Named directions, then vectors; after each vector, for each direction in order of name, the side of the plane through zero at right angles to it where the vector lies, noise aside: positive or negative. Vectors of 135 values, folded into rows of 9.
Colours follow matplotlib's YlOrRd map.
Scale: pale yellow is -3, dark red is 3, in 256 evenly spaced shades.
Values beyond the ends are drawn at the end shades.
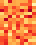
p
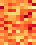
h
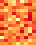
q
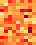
positive, positive, negative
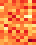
negative, negative, negative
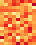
positive, negative, negative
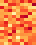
positive, negative, negative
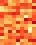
negative, negative, positive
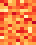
negative, negative, positive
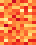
negative, negative, negative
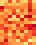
positive, positive, positive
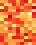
negative, positive, negative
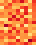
negative, negative, negative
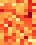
positive, positive, positive
